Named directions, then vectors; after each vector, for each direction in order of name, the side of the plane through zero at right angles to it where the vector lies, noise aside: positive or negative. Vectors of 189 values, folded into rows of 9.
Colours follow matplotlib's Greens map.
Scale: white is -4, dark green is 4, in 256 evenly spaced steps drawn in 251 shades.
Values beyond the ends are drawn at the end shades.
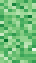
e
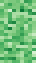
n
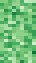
negative, negative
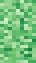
positive, positive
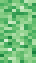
negative, negative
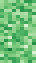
positive, positive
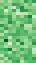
positive, positive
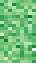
positive, negative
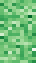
positive, negative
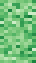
positive, negative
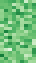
negative, negative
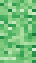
positive, negative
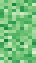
positive, positive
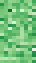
positive, negative
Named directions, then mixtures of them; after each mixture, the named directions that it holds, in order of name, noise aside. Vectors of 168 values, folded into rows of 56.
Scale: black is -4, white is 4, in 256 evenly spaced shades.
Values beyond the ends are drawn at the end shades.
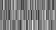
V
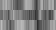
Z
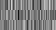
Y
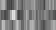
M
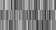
V, Y, Z.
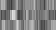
M.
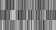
M, V, Y.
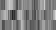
M, Z.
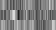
M, Y, Z.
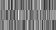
Y.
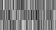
V, Z.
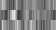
M.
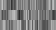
M, V.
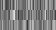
M, V, Y.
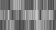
Z.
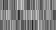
V, Y, Z.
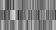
M, V, Y.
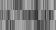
Z.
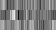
M, Y.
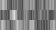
M, Z.
